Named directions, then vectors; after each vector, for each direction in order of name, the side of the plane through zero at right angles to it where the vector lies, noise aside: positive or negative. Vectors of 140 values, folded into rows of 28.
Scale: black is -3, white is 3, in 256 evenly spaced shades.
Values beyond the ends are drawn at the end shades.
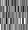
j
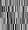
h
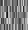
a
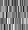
positive, negative, positive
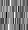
positive, negative, positive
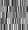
positive, negative, positive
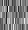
positive, negative, positive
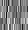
positive, negative, positive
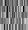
positive, positive, positive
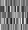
negative, positive, positive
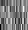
positive, negative, negative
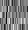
positive, negative, positive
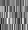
positive, negative, negative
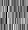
positive, negative, positive
